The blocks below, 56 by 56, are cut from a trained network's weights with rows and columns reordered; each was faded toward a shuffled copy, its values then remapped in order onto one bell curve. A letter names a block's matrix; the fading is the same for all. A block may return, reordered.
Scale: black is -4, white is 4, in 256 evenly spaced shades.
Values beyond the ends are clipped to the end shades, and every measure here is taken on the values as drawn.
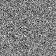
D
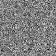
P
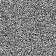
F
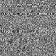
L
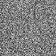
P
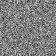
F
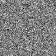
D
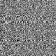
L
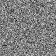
D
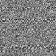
L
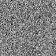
P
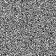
F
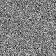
D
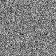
F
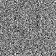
P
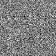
P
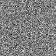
P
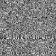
L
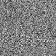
P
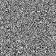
P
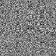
L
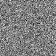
F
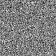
F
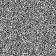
F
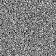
F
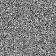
F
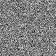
D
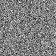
F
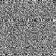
L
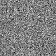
F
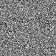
F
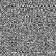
L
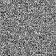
D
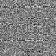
L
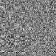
L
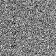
D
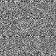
L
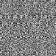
L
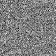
D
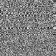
L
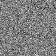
F
